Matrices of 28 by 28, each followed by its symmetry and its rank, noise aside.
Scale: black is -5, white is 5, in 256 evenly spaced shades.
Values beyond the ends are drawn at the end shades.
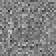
no symmetry, rank seven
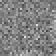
symmetric, rank eight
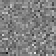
no symmetry, rank eight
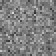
symmetric, rank eight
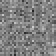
no symmetry, rank seven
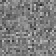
no symmetry, rank eight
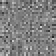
antisymmetric, rank six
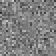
antisymmetric, rank eight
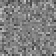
antisymmetric, rank eight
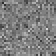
symmetric, rank seven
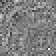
symmetric, rank six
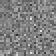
no symmetry, rank six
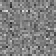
antisymmetric, rank six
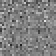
antisymmetric, rank eight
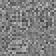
antisymmetric, rank eight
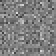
no symmetry, rank six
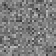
symmetric, rank seven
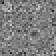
symmetric, rank seven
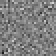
antisymmetric, rank eight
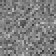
symmetric, rank six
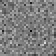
symmetric, rank six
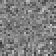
no symmetry, rank eight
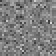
no symmetry, rank six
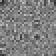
symmetric, rank six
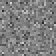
antisymmetric, rank eight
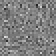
antisymmetric, rank six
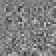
no symmetry, rank six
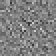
antisymmetric, rank six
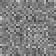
symmetric, rank six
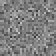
symmetric, rank eight
